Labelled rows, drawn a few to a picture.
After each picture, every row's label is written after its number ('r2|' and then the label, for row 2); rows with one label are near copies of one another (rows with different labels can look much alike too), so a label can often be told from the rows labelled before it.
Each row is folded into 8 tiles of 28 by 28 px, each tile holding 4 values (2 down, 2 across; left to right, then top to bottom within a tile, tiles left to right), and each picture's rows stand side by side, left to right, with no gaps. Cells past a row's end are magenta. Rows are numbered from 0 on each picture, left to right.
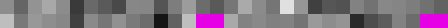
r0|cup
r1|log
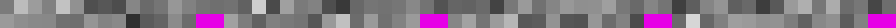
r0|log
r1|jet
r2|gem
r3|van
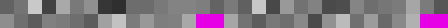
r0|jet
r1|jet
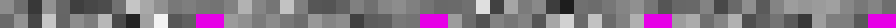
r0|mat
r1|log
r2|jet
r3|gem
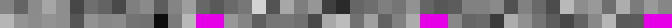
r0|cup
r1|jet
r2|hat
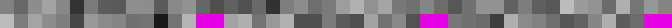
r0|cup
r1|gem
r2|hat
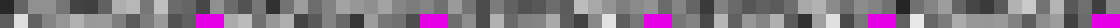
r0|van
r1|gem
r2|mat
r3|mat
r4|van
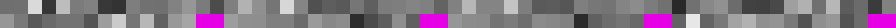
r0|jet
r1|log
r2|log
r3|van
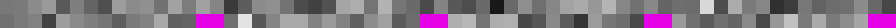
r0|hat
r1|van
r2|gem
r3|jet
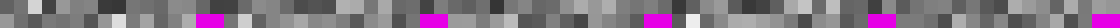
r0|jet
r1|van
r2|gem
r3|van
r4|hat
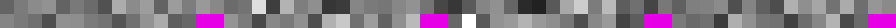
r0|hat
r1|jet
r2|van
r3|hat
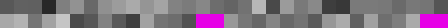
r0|gem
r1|jet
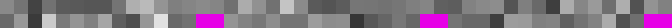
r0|mat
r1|log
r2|hat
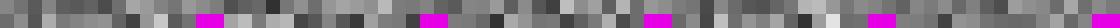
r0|mat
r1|gem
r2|hat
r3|mat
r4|hat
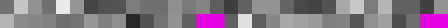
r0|log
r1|van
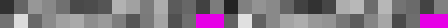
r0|van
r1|van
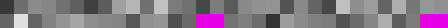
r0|van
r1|hat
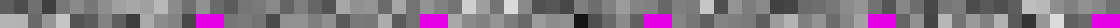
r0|gem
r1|hat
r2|log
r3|jet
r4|mat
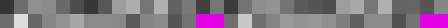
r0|van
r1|van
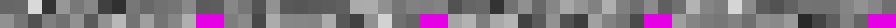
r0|jet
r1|mat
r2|gem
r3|log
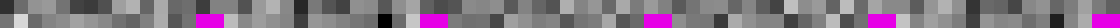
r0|van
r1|cup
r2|hat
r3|hat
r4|cup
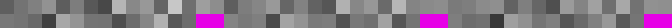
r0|hat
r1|hat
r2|hat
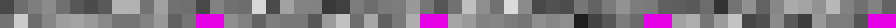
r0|van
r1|jet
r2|log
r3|gem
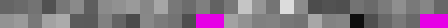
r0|gem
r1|log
